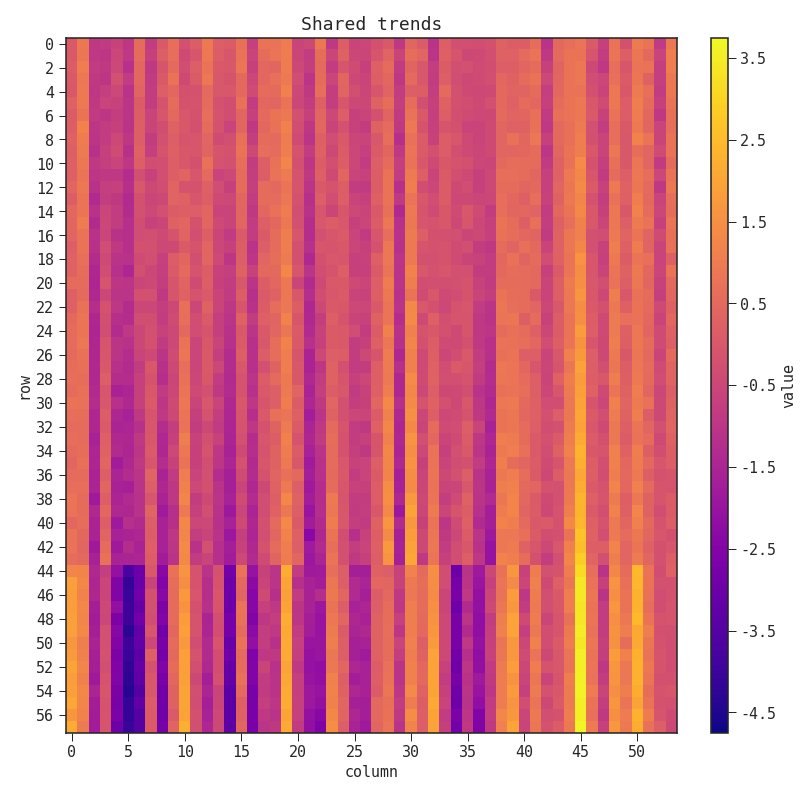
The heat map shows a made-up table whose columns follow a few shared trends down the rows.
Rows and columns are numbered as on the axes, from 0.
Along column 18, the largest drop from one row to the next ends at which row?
44
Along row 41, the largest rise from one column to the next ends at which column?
30
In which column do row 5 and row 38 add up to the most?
45
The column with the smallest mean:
5
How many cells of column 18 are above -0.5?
44
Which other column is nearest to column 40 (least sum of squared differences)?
18
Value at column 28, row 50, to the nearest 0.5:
0.5
